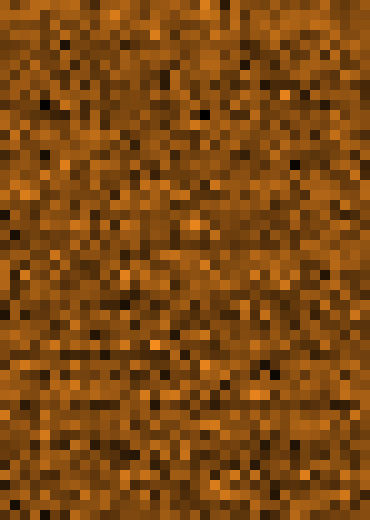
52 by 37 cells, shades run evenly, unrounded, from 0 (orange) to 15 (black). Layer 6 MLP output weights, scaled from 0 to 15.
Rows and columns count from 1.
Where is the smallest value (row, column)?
35, 16
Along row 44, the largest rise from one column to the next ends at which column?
6
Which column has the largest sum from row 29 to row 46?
14
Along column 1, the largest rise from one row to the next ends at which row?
49
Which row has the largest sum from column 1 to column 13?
36
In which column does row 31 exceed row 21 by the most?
13
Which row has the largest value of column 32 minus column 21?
27
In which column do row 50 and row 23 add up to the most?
28
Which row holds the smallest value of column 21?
37
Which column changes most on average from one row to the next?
21
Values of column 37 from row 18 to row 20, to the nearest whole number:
11 4 4
